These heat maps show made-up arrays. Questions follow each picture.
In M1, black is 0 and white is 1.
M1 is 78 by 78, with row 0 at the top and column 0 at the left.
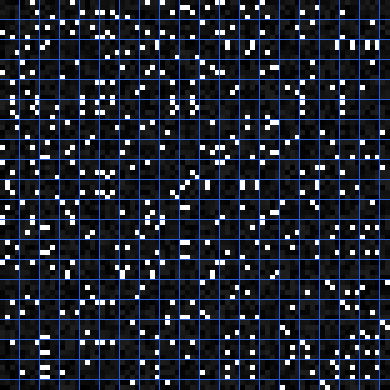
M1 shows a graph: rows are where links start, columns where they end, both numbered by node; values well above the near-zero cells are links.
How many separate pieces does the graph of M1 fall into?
3
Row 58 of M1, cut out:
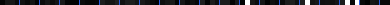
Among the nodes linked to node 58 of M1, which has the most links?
node 49
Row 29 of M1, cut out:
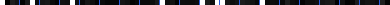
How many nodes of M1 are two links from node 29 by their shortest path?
7
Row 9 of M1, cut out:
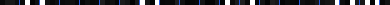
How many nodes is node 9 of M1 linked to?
10
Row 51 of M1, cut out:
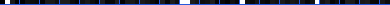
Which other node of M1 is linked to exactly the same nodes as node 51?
node 41
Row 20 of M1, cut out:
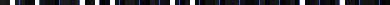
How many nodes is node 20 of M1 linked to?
9
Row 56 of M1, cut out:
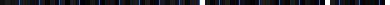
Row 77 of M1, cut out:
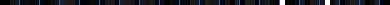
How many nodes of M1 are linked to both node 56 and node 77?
1
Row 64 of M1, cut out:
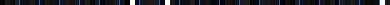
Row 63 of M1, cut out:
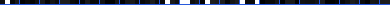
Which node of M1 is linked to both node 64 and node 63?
node 33
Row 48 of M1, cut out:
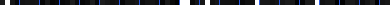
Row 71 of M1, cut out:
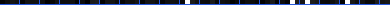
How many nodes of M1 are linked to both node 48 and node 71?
1
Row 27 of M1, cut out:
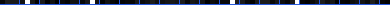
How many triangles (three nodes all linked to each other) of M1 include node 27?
6
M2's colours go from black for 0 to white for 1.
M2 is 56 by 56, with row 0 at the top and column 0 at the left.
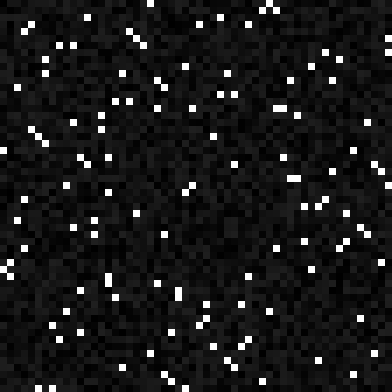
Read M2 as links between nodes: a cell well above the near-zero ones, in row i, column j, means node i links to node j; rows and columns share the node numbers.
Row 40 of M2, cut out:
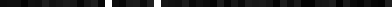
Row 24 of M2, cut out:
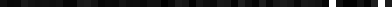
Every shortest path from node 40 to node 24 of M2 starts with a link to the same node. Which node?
node 22
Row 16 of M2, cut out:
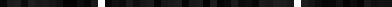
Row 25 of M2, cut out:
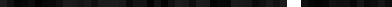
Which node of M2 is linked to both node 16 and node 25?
node 42
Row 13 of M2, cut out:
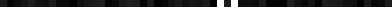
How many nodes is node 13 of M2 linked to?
2
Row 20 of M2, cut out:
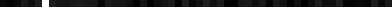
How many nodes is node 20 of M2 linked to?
1
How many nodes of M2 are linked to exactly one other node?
1
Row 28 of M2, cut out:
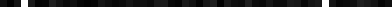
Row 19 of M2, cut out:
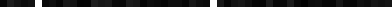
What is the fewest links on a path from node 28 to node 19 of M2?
5
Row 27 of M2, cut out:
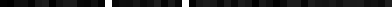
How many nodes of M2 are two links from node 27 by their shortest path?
5
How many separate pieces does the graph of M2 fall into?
2
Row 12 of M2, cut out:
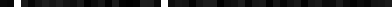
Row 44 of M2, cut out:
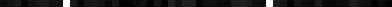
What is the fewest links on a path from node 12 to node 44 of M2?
7
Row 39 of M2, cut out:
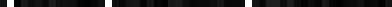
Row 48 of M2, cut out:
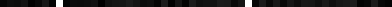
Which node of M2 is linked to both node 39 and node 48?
node 35
